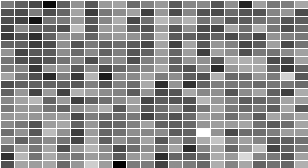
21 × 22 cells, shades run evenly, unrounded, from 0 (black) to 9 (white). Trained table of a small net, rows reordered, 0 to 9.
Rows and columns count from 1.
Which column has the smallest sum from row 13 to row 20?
14
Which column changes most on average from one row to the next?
21
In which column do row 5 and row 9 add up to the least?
3
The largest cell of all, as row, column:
17, 15
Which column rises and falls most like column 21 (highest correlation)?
10
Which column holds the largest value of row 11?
11
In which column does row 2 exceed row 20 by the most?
12
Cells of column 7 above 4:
14
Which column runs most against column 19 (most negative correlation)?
20
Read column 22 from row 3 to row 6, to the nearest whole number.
3 4 4 4
